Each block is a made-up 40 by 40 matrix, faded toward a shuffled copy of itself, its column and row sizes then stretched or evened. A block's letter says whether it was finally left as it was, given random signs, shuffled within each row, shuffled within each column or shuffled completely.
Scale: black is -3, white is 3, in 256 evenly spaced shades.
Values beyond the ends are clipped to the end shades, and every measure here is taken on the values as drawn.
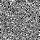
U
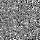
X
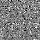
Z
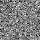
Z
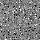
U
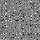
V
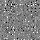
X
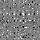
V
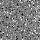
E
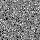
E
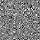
V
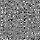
V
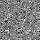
X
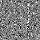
X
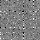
X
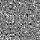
V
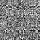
V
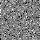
U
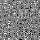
V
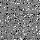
X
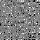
V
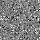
Z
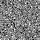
E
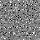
X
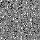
U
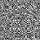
V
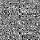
V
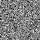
E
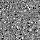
Z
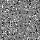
U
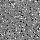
E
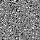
U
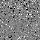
Z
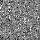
U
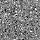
U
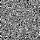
X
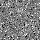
E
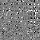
V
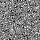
E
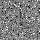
E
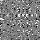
V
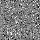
U
